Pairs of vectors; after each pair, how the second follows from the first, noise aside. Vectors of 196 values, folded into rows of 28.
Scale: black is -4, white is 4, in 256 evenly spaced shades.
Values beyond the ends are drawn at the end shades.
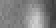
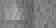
wrapped around, shrunk.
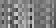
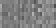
wrapped around, shrunk.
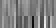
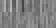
reversed, shrunk.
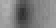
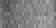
wrapped around, shrunk.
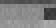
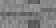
wrapped around, shrunk.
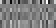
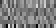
reversed.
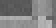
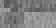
reversed, negated, shrunk.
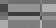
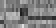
wrapped around.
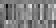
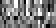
wrapped around, scaled up.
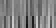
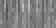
reversed, negated, shrunk.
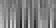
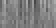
reversed, shrunk.
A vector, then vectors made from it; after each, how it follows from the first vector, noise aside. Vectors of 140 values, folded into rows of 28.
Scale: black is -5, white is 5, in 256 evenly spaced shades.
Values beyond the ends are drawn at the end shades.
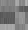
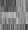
wrapped around.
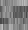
reversed.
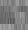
shrunk.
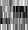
reversed, scaled up.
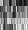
wrapped around, negated, scaled up.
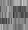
reversed.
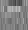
wrapped around, partly zeroed.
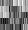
wrapped around, negated, scaled up.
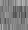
reversed, partly zeroed.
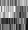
wrapped around, negated, scaled up.
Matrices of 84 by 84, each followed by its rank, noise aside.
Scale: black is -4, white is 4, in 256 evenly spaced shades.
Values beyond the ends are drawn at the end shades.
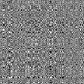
five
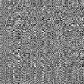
six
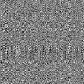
seven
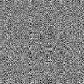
seven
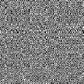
seven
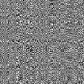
seven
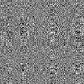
six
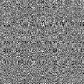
seven
